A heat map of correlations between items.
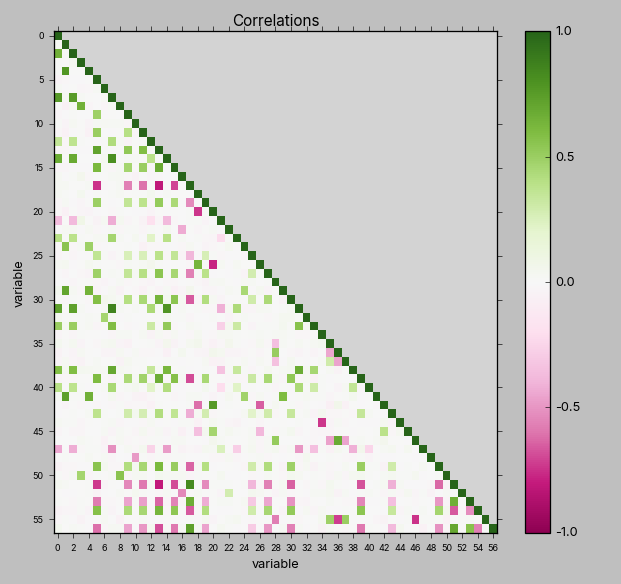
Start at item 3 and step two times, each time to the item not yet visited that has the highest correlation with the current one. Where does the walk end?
50
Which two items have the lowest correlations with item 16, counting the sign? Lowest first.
52, 22
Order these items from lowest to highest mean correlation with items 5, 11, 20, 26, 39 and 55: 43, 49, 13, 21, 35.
21, 35, 43, 49, 13
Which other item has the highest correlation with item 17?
51
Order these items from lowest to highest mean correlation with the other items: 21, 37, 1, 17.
17, 21, 37, 1
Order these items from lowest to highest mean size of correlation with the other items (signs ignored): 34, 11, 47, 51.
34, 47, 11, 51
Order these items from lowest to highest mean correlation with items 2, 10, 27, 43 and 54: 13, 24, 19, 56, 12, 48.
56, 48, 24, 12, 19, 13
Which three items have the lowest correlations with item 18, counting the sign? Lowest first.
20, 42, 45
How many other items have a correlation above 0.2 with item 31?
9
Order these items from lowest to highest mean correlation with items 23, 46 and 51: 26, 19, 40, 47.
19, 47, 26, 40
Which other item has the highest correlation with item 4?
1
